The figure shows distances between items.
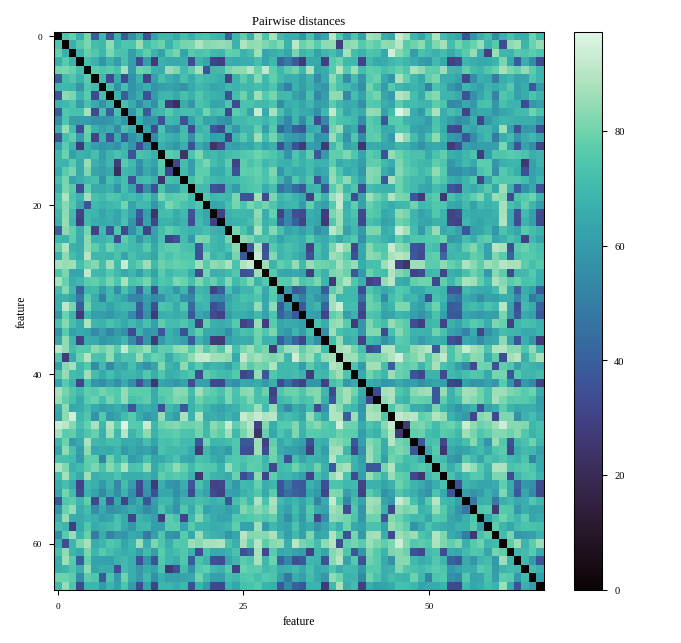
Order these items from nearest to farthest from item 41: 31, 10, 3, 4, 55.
3, 31, 10, 55, 4
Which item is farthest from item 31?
37
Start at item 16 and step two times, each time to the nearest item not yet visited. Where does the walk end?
15
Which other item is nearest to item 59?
56
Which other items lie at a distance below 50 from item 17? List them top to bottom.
10, 14, 35, 44, 57
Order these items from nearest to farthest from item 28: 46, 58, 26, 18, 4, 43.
26, 58, 18, 43, 46, 4
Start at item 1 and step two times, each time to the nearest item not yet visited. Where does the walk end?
60
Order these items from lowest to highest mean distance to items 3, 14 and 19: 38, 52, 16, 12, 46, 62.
52, 62, 12, 16, 46, 38
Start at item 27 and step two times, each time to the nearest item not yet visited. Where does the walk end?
46
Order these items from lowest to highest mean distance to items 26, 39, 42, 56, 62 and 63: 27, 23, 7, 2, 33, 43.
33, 7, 23, 43, 2, 27
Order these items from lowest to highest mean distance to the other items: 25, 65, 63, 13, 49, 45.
13, 65, 49, 63, 25, 45
